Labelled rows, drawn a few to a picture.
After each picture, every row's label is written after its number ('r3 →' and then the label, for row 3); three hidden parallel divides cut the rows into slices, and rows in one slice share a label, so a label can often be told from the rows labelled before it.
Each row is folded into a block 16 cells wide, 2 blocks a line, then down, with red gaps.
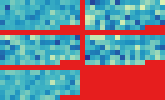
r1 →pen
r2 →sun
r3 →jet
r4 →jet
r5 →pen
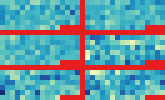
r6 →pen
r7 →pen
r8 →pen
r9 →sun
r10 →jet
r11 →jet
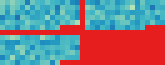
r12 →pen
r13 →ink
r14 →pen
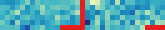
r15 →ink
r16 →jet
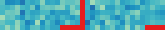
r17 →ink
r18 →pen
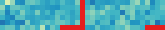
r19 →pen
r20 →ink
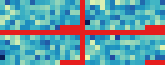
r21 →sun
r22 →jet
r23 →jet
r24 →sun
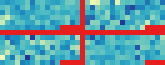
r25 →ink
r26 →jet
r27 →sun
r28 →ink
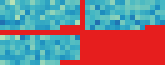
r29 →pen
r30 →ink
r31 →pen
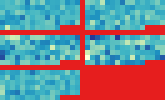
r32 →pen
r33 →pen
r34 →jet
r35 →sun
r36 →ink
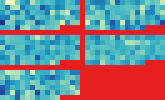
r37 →jet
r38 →sun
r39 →pen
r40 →ink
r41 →jet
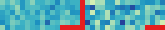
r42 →pen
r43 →jet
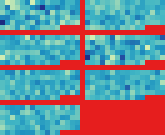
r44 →jet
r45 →pen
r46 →ink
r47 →jet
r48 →ink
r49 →ink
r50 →ink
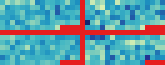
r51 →pen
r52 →jet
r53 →pen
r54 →sun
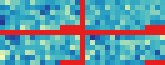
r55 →jet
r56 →ink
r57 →sun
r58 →sun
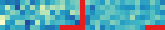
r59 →sun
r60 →pen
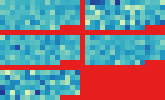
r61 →pen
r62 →sun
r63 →pen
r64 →ink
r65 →jet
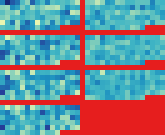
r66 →sun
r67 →pen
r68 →jet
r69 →ink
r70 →jet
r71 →pen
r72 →jet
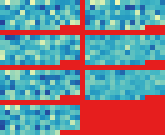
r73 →jet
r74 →jet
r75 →sun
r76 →ink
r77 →jet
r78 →ink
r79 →jet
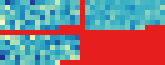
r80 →sun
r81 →pen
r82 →jet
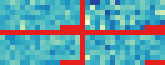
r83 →pen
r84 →sun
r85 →ink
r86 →ink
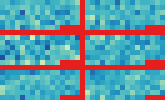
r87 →ink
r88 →ink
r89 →jet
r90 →pen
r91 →ink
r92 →ink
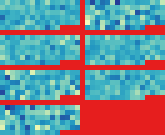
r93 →pen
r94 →sun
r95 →ink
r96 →pen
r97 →jet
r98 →pen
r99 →sun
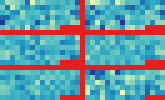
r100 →jet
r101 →jet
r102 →ink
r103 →ink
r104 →ink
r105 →sun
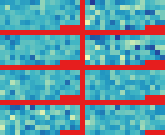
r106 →ink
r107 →sun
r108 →ink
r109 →sun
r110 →ink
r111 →ink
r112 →sun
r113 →ink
